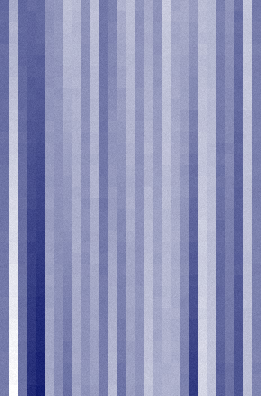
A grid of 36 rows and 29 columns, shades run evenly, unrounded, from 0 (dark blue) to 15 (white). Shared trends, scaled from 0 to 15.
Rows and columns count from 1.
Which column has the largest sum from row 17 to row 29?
2
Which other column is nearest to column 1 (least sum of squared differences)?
3
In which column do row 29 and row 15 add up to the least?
5
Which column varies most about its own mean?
22
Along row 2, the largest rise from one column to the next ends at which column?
28
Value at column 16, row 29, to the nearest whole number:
8
